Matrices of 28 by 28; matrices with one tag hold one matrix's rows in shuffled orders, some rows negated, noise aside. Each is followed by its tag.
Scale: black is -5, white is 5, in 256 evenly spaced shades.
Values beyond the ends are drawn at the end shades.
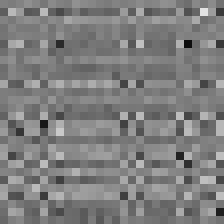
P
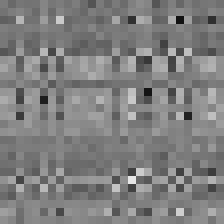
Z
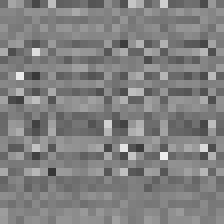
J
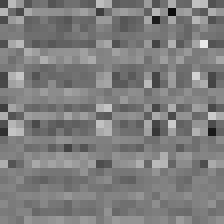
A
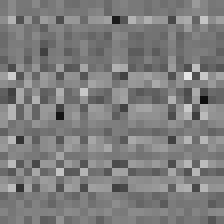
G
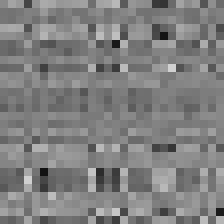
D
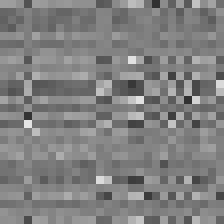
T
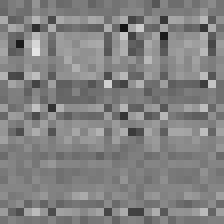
J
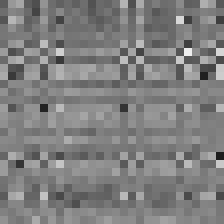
P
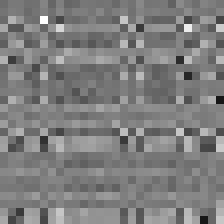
P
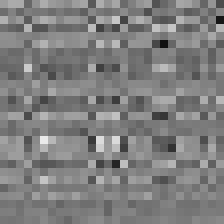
D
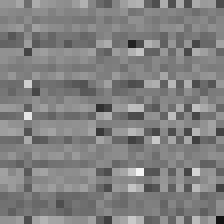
T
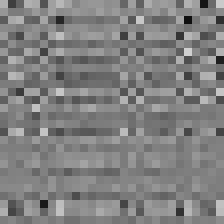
P
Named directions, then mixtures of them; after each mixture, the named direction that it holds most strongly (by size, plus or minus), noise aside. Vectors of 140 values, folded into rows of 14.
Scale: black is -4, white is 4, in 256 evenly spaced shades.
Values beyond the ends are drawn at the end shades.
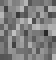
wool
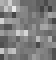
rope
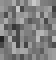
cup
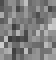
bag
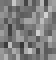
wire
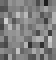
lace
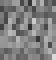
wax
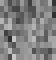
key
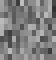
key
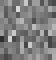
wool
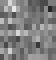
rope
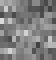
rope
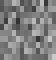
wax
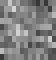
rope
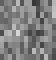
key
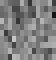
key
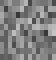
wool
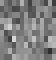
key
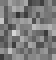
wool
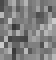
bag
